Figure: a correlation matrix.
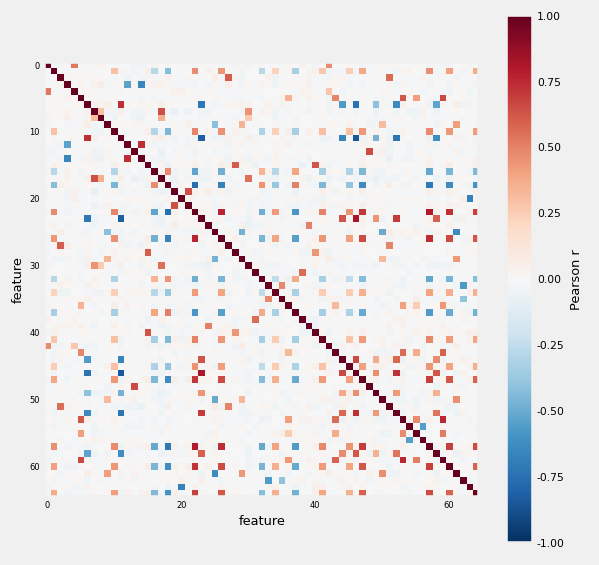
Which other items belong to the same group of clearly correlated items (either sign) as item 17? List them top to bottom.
7, 8, 30
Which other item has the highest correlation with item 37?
18
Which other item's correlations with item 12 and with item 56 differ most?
14
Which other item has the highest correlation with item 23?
46
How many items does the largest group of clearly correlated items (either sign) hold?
15
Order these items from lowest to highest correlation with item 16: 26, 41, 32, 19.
26, 41, 19, 32
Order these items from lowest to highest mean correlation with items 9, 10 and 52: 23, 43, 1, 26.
43, 1, 26, 23
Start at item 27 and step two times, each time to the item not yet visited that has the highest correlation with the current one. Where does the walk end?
51
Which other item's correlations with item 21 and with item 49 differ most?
19
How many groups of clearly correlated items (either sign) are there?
16
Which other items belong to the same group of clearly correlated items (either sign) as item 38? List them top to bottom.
31
